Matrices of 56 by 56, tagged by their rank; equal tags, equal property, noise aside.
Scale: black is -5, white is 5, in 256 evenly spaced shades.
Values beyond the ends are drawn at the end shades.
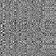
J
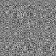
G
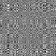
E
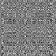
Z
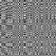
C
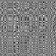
E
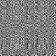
E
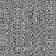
G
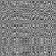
E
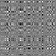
C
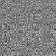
J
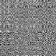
J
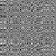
E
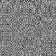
G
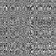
Z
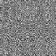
G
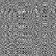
Z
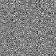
J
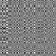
C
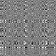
C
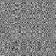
J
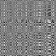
C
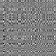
E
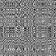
E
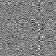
Z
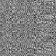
J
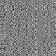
J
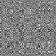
J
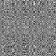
Z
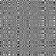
C
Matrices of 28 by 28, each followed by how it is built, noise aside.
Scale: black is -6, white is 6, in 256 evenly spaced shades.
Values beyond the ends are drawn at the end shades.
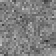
smooth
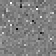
sparse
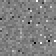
sparse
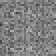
repeating rows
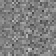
repeating rows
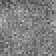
smooth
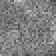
smooth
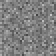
repeating rows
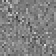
banded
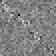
banded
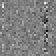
uneven columns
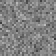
noise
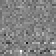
uneven rows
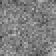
smooth
